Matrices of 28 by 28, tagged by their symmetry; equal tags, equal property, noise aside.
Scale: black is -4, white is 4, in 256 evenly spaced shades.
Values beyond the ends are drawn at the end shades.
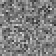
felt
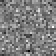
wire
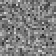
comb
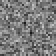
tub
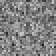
wire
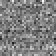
wire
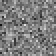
tub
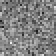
felt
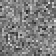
felt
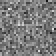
wire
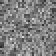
tub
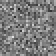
tub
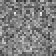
wire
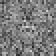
wire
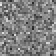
comb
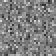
tub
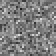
tub
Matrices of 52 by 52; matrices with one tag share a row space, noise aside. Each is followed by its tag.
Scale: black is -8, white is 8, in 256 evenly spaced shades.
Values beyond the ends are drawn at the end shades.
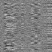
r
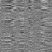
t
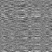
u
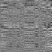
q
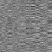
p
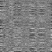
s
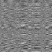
u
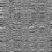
s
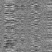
r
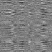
t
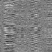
r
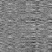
p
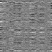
s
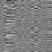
r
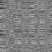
s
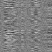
r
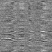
t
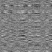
u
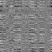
s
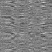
t
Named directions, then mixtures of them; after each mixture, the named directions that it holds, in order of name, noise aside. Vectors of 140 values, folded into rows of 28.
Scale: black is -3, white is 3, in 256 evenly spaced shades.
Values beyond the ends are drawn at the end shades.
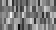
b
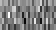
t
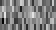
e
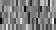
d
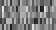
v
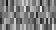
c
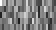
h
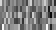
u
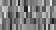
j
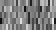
d.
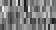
j.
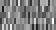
d, j, v.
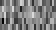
e.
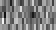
e.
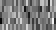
d.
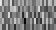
t.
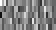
h.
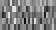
c, t, v.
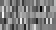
c, d, v.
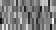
d, u.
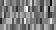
j, u, v.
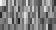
h.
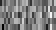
u.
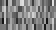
c, e.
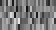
b, c, h.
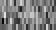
e, h.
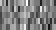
c, h.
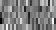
d.
